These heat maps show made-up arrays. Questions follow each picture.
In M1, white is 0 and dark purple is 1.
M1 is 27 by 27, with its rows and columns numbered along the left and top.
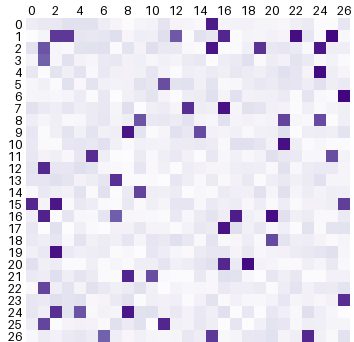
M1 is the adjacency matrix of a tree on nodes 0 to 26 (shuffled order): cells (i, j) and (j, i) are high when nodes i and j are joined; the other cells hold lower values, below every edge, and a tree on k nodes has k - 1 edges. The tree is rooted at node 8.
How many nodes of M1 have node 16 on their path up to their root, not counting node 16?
5
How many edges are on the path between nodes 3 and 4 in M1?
4
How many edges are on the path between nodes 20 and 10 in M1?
7
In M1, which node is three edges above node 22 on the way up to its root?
24
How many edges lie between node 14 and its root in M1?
2
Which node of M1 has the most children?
1
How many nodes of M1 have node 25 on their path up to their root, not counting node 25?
2
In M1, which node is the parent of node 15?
2
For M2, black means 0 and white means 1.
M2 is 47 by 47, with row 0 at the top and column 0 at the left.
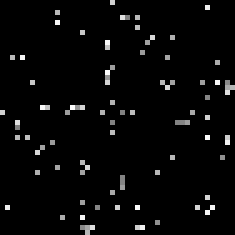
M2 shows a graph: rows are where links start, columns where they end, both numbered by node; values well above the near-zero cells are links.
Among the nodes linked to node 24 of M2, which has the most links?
node 22
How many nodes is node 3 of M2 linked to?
3
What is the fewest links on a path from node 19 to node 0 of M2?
6
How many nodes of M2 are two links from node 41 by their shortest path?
3
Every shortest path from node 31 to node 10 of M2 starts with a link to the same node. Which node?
node 34
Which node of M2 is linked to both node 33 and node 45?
node 17
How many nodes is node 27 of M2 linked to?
4
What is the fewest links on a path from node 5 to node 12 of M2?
5
